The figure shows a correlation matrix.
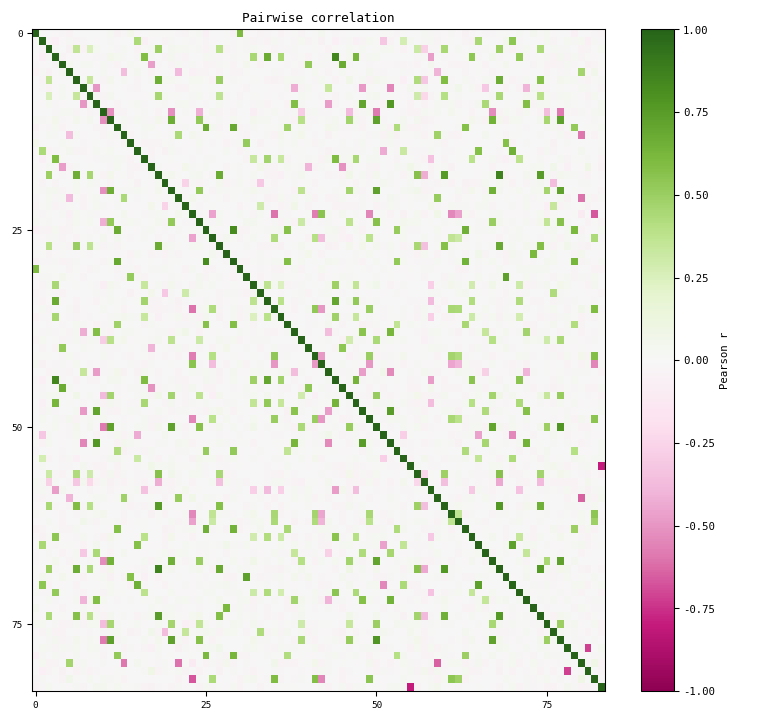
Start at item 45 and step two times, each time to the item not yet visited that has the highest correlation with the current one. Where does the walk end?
40
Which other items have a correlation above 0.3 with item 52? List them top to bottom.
9, 38, 48, 66, 72
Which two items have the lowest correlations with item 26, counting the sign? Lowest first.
23, 42
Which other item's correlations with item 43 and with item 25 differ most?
29
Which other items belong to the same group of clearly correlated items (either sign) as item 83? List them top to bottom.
55
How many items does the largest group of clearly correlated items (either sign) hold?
10
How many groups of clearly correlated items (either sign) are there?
15
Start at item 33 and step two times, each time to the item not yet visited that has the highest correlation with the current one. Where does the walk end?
22
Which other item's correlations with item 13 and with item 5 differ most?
80
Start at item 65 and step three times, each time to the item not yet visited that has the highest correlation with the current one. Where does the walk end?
1
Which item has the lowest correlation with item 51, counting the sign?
70
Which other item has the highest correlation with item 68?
18
